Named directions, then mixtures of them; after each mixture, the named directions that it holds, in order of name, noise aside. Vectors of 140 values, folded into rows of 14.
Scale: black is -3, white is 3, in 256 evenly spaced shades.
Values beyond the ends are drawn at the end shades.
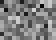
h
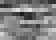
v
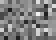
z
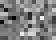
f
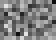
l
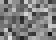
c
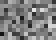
c, h, l.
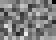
l.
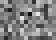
c, f, z.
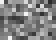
c, h.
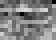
l, v.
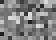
f, h, v.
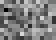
c, f, z.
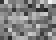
c, h, v.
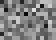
h.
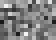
f, l, v.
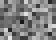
c.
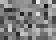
f, l, z.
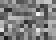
h, z.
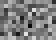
c, h, l.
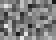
l.
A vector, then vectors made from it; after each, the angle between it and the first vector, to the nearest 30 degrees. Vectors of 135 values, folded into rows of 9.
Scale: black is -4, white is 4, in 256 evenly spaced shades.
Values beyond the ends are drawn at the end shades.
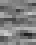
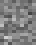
120 degrees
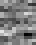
30 degrees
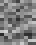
60 degrees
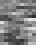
90 degrees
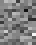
90 degrees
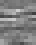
120 degrees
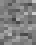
60 degrees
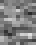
150 degrees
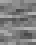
30 degrees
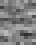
30 degrees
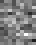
120 degrees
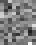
90 degrees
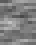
90 degrees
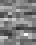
150 degrees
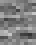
30 degrees
